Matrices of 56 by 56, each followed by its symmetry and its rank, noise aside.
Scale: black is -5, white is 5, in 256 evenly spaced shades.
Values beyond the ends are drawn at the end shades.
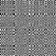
no symmetry, rank two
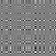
no symmetry, rank one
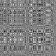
antisymmetric, rank two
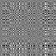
antisymmetric, rank two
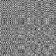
no symmetry, rank three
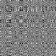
symmetric, rank three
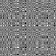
antisymmetric, rank two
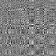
no symmetry, rank three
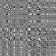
symmetric, rank three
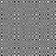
symmetric, rank one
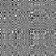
symmetric, rank three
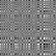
symmetric, rank one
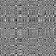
antisymmetric, rank two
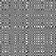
symmetric, rank two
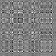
symmetric, rank two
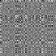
symmetric, rank three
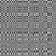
no symmetry, rank one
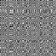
symmetric, rank three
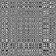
antisymmetric, rank two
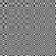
symmetric, rank one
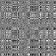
antisymmetric, rank two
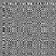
antisymmetric, rank two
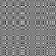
symmetric, rank one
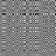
no symmetry, rank one
